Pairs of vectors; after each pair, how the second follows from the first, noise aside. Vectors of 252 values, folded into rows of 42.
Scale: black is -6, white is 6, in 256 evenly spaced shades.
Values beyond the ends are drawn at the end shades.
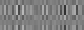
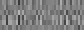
reversed.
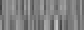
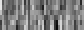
negated, scaled up.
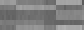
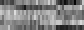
negated, scaled up.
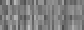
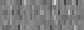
reversed, partly zeroed.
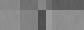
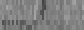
reversed, partly zeroed.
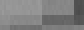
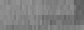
shrunk.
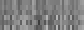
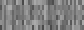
wrapped around.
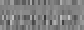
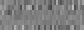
reversed, partly zeroed.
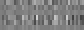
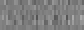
negated, shrunk.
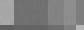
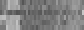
wrapped around.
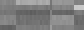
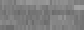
shrunk.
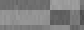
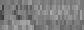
reversed, partly zeroed.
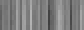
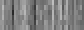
reversed.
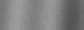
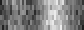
wrapped around, negated, scaled up.
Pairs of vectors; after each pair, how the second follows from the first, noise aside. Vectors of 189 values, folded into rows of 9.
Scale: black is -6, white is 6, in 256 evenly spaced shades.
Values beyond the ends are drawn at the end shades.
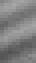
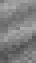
copied.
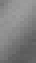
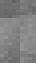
wrapped around, shrunk.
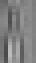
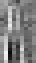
negated, scaled up.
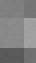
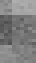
reversed, negated.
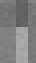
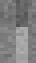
copied.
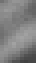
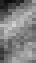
reversed, scaled up.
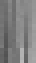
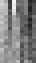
reversed, scaled up.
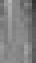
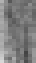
reversed, negated.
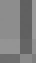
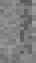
partly zeroed.
